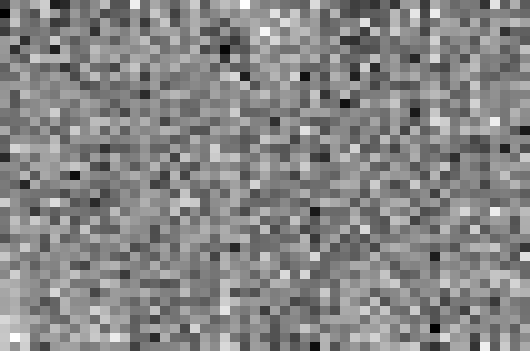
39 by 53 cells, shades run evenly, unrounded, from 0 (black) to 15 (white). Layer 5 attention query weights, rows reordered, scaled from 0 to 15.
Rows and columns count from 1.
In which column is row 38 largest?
2
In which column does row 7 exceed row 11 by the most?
15
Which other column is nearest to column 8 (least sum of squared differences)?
17
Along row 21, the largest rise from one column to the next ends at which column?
4
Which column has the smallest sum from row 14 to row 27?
32
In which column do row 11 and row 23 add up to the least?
10
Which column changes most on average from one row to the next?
44
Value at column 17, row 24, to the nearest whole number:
7
